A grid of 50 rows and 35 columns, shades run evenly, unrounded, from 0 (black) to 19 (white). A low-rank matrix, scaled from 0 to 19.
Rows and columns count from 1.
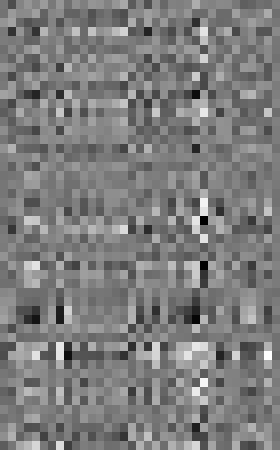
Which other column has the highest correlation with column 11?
28
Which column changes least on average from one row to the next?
35
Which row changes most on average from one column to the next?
39
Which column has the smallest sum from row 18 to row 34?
32
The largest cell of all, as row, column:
40, 34
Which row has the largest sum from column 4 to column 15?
26
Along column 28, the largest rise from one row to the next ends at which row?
25
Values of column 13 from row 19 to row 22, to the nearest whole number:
10 10 10 9
